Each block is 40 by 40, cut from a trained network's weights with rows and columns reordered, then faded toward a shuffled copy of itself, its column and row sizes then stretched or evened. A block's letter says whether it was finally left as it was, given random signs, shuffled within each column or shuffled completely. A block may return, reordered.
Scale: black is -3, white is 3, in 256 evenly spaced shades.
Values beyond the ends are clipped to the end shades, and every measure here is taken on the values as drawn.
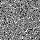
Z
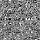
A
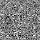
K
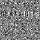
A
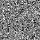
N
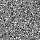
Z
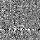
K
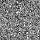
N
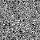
K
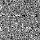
K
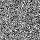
Z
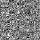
A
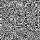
A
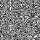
K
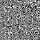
K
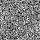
Z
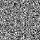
A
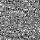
A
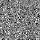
K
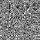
A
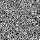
K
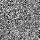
N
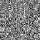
A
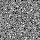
Z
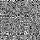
A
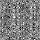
A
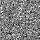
N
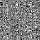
A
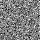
Z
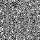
N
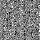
N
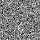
N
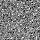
Z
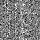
N
